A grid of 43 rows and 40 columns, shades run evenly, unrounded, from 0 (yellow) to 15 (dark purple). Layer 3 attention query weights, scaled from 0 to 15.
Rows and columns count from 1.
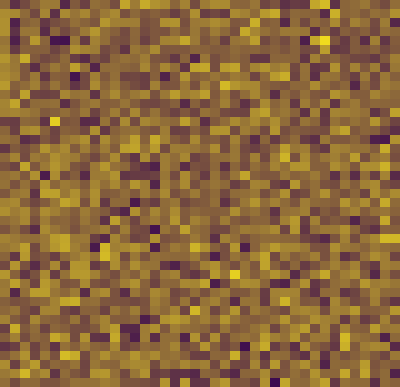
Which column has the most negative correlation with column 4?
9
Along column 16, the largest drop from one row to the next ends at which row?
27
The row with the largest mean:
7
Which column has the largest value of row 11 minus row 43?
33
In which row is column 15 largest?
36
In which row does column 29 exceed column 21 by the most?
32
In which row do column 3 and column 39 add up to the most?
16
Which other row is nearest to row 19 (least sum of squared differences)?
23
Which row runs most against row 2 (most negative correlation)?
1
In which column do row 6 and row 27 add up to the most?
11
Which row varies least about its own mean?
6
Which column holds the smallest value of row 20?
25
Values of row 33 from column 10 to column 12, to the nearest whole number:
7 6 10
